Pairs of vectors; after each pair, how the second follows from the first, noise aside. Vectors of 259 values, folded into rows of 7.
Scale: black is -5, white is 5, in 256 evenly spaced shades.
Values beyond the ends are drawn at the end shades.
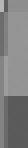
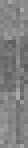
wrapped around, shrunk.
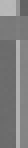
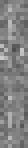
wrapped around, partly zeroed.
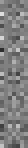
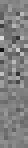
partly zeroed.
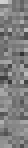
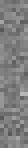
wrapped around, shrunk.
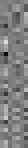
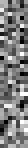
reversed, negated, scaled up.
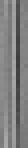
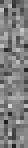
shuffled.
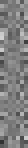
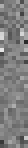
partly zeroed.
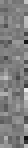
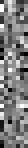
reversed, negated, scaled up.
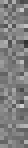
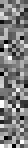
reversed, negated, scaled up.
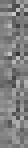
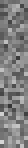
shuffled.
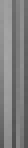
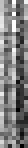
reversed, negated, scaled up.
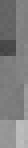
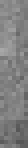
negated, shrunk.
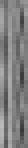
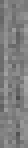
wrapped around, shrunk.
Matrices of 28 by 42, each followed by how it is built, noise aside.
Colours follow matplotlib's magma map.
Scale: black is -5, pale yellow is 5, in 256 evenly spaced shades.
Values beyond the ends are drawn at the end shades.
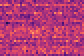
blocks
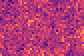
smooth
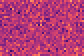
repeating columns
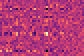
low rank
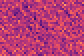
Toeplitz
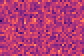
blocks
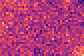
smooth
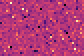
sparse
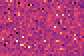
sparse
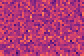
repeating columns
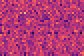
repeating columns
